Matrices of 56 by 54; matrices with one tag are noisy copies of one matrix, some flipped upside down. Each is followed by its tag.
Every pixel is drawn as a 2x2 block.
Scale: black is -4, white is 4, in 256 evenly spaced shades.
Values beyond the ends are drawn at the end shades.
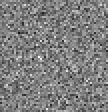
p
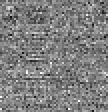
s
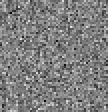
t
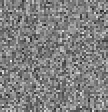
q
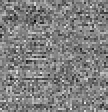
s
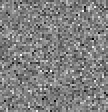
p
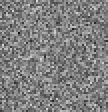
p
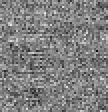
s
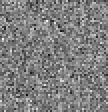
q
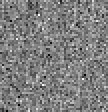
q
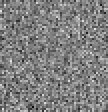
q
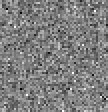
t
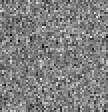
q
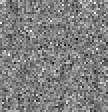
t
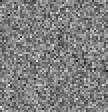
p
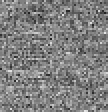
s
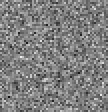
p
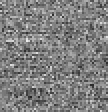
s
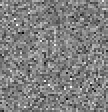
p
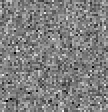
t
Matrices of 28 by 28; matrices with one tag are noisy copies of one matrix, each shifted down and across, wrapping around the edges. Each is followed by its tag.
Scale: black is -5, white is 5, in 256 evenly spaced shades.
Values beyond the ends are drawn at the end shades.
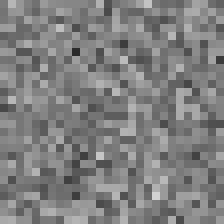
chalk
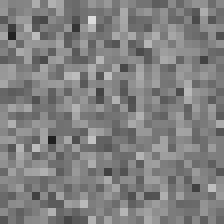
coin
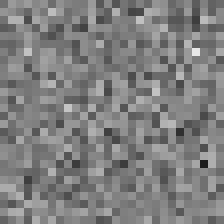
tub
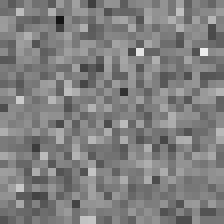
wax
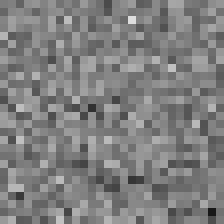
wax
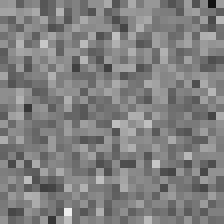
coin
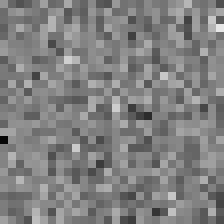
tub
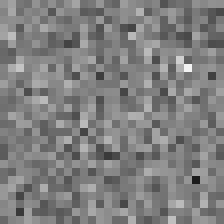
tub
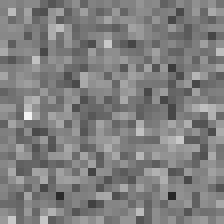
chalk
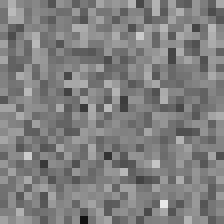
coin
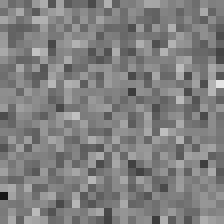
tub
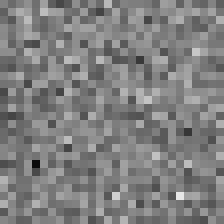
wax
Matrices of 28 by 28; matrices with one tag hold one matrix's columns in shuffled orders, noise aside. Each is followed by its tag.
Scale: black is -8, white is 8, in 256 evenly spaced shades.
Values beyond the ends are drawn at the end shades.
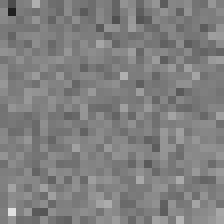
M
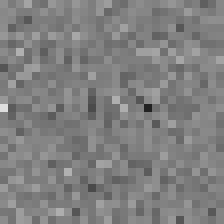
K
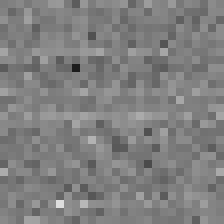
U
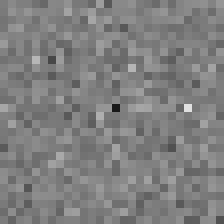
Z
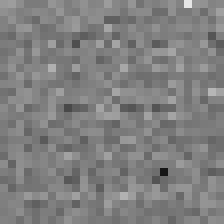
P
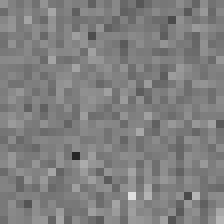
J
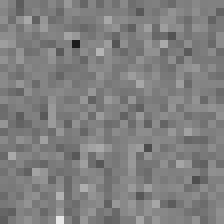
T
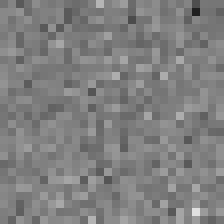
M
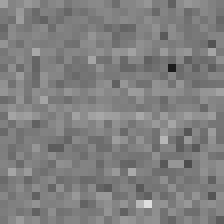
U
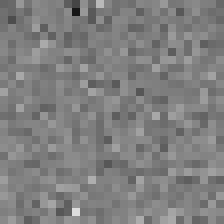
M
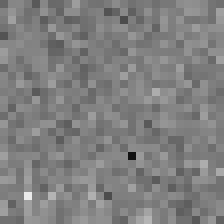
J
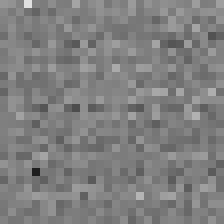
P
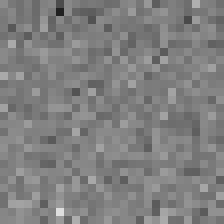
M
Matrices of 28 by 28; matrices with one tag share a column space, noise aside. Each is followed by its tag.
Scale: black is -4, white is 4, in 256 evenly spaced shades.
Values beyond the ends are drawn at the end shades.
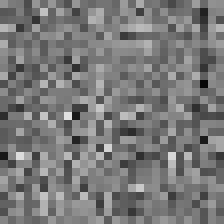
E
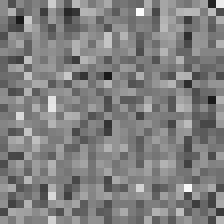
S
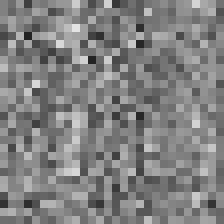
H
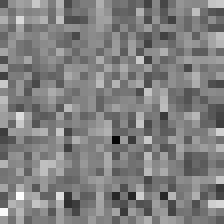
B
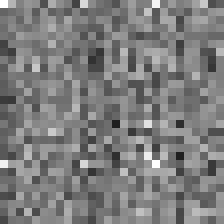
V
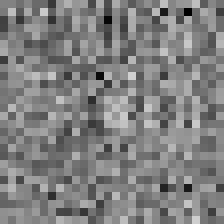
S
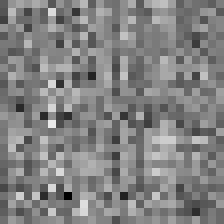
B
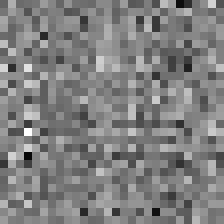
V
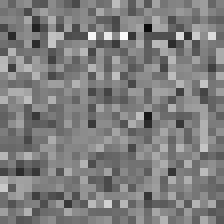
H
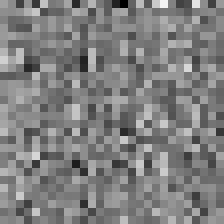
V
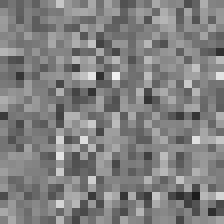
B
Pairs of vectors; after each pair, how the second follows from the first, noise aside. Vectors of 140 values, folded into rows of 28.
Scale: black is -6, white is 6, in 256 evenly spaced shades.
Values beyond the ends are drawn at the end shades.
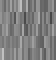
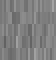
reversed, shrunk.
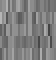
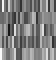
wrapped around, negated, scaled up.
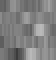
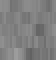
negated, shrunk.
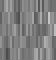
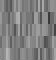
negated.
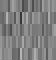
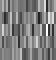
wrapped around, negated, scaled up.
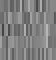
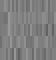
reversed, shrunk.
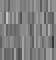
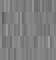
reversed, shrunk.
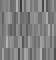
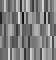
wrapped around, scaled up.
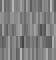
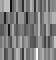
wrapped around, negated, scaled up.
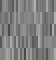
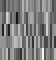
wrapped around, scaled up.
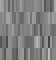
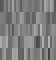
negated.
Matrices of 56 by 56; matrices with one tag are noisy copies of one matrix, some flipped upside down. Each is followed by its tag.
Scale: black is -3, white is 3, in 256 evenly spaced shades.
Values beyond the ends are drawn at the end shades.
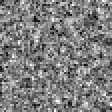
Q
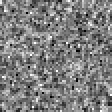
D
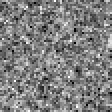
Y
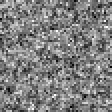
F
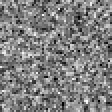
D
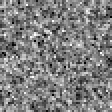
D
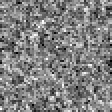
D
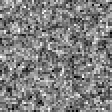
F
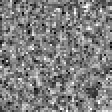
Q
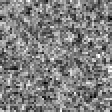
Y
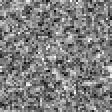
Y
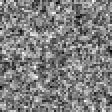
D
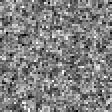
F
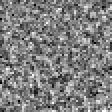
Q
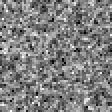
D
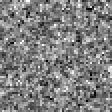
Y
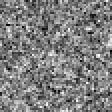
Y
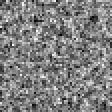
Q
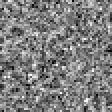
D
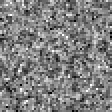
F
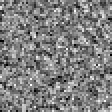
Q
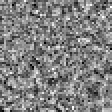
Q
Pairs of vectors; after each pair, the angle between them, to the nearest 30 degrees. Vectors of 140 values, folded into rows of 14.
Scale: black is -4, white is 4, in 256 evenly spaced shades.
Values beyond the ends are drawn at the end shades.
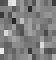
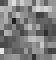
60 degrees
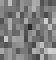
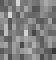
120 degrees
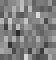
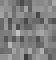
150 degrees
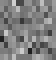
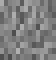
90 degrees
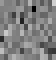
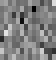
30 degrees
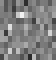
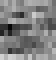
120 degrees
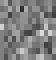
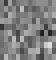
150 degrees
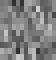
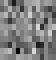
60 degrees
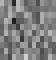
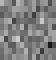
60 degrees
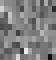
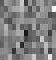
120 degrees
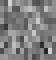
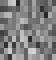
90 degrees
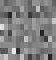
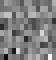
150 degrees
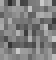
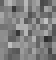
120 degrees
